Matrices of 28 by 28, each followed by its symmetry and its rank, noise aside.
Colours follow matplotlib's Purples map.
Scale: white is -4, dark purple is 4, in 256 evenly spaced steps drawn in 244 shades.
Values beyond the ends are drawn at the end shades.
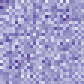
symmetric, rank seven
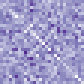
symmetric, rank seven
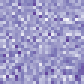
no symmetry, rank six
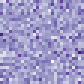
no symmetry, rank seven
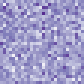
no symmetry, rank seven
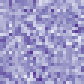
antisymmetric, rank six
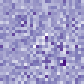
symmetric, rank six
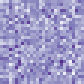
no symmetry, rank six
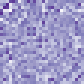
symmetric, rank seven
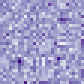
symmetric, rank six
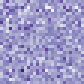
no symmetry, rank six
